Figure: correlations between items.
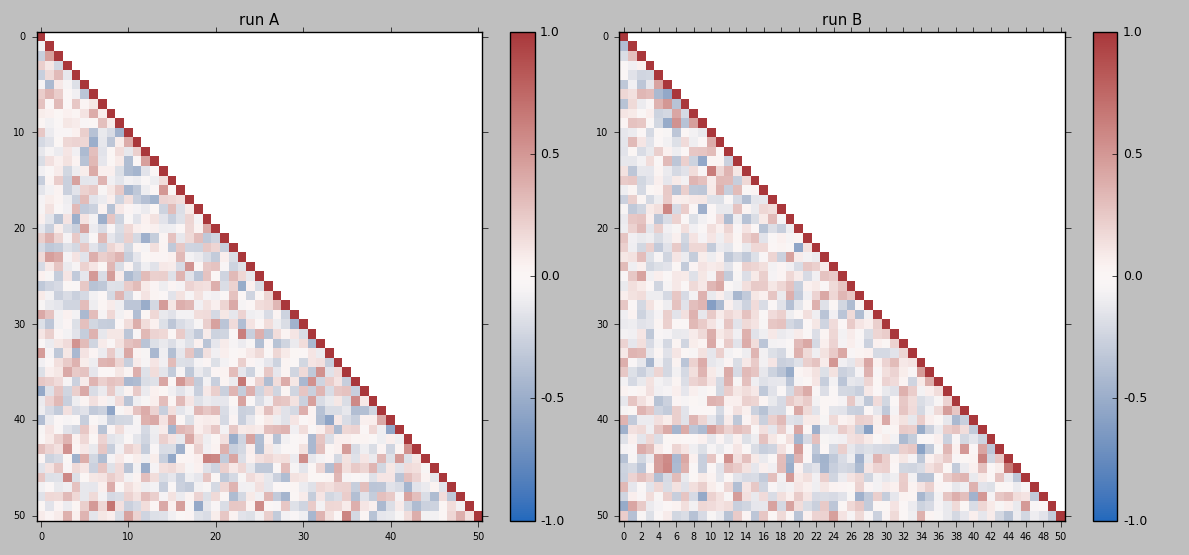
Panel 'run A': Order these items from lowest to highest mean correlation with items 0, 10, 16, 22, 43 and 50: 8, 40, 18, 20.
40, 18, 8, 20
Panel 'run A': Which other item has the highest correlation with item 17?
24
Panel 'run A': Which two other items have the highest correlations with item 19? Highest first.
44, 20
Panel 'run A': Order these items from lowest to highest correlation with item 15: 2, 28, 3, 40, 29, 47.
3, 29, 47, 28, 2, 40
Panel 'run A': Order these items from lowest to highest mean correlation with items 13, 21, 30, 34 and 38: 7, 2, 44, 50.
50, 44, 7, 2
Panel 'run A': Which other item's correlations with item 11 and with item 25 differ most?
6
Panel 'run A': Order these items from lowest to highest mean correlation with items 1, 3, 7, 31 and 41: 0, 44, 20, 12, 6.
20, 44, 12, 0, 6
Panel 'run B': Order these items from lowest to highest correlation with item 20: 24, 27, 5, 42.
42, 27, 24, 5
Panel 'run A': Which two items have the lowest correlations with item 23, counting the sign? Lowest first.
26, 30
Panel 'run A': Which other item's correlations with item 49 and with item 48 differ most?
8
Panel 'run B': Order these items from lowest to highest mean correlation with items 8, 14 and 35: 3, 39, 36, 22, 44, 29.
3, 39, 22, 44, 29, 36
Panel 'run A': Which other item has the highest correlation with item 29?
0
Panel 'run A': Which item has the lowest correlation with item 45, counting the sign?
12
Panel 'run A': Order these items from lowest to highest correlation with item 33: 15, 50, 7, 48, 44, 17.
15, 48, 7, 44, 50, 17
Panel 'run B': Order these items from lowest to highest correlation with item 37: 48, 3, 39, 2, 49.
49, 2, 3, 48, 39
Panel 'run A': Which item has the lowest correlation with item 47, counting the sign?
42
